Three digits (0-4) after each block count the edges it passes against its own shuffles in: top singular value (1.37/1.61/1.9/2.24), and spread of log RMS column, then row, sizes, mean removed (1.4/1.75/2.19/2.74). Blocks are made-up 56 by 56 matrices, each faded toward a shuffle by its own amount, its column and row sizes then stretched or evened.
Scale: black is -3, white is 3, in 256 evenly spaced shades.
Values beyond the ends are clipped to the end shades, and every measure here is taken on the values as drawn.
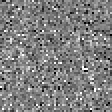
1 0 2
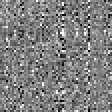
3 4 0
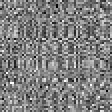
4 1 2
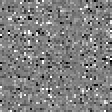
0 3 2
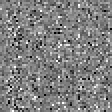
0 2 1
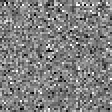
2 0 1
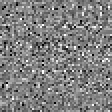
1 0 2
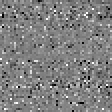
1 0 3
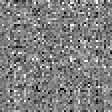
3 2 2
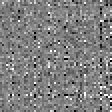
2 4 2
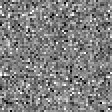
0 0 1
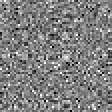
3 0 0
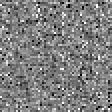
1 2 0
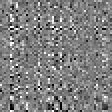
4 4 2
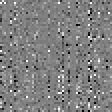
2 4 2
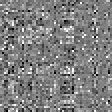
4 3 1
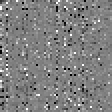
1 4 1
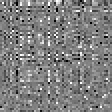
4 3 2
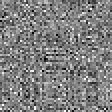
4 0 0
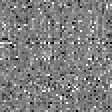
2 0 2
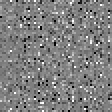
2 4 1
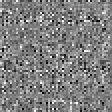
3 3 4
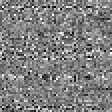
3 0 4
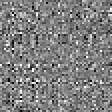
3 3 2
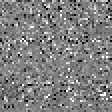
1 0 3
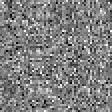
3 0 0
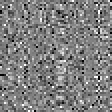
4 2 0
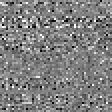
2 0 4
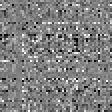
3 3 4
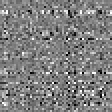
3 2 4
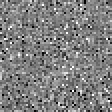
0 1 2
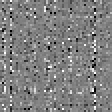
2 4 1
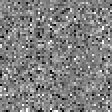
2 2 2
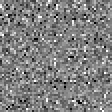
1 2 2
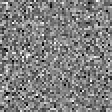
1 1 0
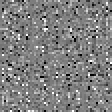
1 3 1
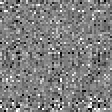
3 2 2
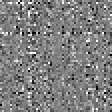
1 4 2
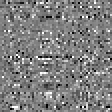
3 2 4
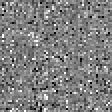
0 3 2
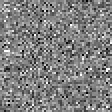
2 1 1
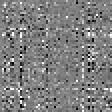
4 4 2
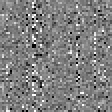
2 4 0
